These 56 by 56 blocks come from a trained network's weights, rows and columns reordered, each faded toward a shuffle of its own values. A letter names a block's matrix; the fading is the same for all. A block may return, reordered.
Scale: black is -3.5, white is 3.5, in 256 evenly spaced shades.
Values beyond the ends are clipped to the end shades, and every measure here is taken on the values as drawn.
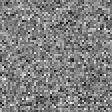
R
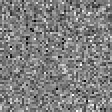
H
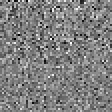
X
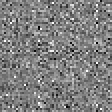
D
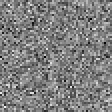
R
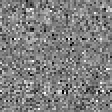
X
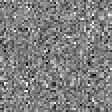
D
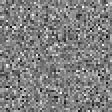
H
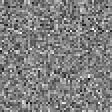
R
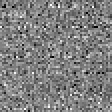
X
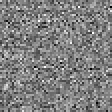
R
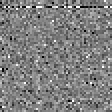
D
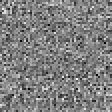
R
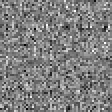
H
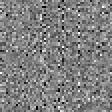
D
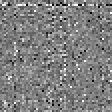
D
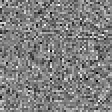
H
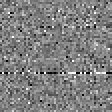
D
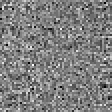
H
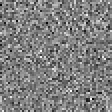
R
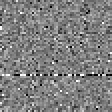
D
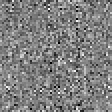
H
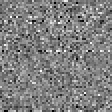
X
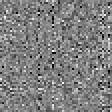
D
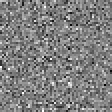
H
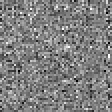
H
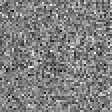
R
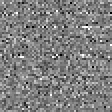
X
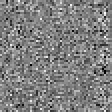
H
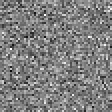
R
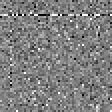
D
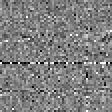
D
